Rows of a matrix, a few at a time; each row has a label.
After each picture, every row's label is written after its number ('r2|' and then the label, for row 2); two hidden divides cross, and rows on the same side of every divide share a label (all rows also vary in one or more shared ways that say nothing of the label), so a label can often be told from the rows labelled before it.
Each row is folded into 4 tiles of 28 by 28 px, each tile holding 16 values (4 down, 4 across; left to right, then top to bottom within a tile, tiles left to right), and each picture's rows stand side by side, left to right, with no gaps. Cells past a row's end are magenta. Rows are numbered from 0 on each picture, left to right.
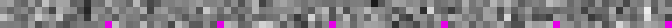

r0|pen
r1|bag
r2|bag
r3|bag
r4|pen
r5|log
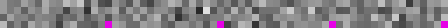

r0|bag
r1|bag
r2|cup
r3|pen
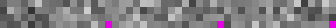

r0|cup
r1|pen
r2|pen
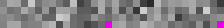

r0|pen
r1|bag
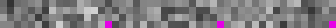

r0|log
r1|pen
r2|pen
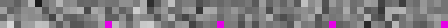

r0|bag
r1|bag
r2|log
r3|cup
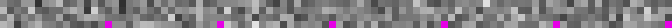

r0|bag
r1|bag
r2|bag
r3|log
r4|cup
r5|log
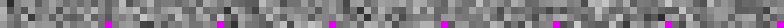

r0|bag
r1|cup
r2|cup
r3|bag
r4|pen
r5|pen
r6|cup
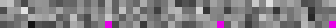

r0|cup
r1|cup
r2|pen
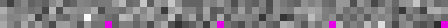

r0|log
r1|pen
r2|log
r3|bag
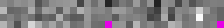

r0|bag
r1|log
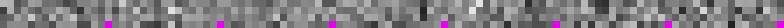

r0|cup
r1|cup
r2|log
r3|pen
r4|pen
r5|log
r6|bag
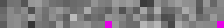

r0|cup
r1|bag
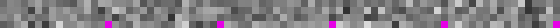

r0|cup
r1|log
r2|bag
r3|bag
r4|pen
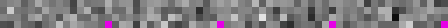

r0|cup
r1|pen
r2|pen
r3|log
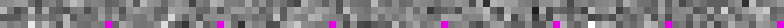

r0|bag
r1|pen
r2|log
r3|cup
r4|pen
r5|bag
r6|log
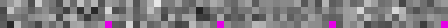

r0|cup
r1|pen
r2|bag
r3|cup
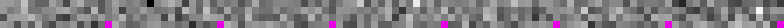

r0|log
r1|bag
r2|bag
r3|log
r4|pen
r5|cup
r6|log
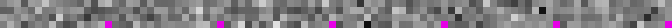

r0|pen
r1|log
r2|pen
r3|cup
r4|cup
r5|pen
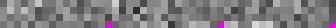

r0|cup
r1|bag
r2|bag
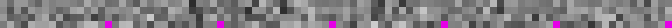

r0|bag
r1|pen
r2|log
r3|log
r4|pen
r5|cup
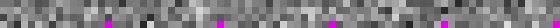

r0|log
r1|log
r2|log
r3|pen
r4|log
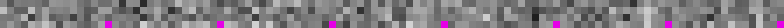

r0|bag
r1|bag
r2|bag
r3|log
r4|pen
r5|log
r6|log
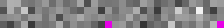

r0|cup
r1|cup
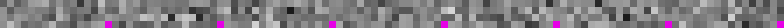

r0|pen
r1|cup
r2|bag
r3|log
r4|bag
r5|bag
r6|pen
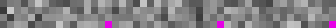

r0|cup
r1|pen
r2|log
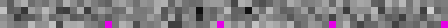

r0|bag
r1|pen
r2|bag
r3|bag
